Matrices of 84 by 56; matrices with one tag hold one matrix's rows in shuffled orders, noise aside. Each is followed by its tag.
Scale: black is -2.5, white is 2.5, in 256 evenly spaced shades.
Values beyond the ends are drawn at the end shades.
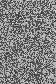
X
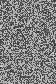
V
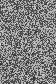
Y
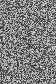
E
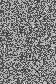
E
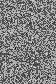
E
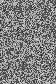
V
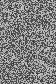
Y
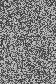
E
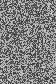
X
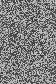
Y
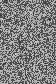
V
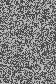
V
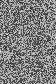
X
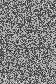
E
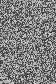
V
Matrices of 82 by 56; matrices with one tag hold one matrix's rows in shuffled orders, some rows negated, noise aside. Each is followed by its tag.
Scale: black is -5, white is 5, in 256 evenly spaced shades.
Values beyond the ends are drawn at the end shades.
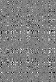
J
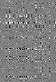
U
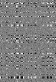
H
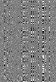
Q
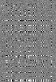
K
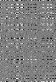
H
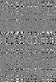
H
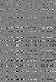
H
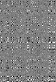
J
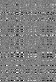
H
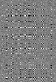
K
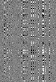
Q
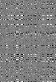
H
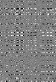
H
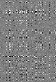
U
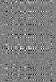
K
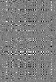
K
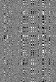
Q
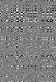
H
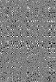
J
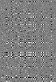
K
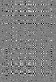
K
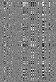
Q
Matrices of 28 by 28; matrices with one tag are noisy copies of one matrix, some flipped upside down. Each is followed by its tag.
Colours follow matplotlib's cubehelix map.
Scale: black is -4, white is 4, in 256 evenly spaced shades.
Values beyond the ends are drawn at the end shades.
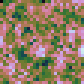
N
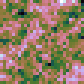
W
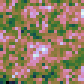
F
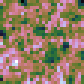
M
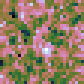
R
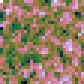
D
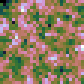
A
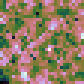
A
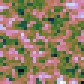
W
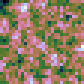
A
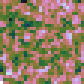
D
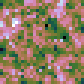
M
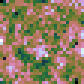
N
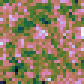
N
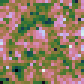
N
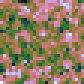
D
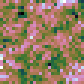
W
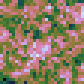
F
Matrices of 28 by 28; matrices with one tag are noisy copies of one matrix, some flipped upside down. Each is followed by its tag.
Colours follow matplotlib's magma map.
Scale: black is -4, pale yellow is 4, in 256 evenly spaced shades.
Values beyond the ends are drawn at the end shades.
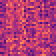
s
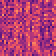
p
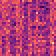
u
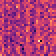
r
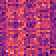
s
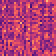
p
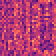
p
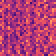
r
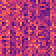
u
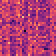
u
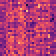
s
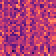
r
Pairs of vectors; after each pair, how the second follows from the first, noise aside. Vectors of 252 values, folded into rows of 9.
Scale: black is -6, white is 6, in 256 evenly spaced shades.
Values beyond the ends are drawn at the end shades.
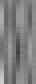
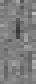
reversed, partly zeroed.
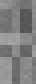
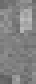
negated, partly zeroed.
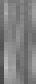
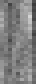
reversed.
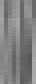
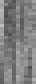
reversed.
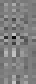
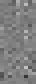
wrapped around, partly zeroed.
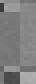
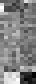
negated, scaled up.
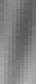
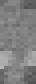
wrapped around, partly zeroed.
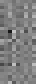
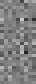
reversed.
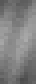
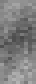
wrapped around.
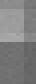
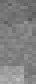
wrapped around, partly zeroed.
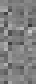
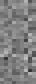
reversed.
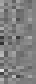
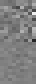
reversed, partly zeroed.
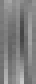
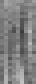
copied.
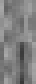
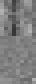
reversed, partly zeroed.
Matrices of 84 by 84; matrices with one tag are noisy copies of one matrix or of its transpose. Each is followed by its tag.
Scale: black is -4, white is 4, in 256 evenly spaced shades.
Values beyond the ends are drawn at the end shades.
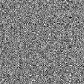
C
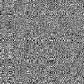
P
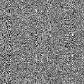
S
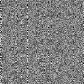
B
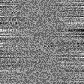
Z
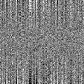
Z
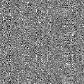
S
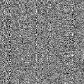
S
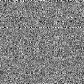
B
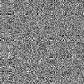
P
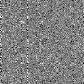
B
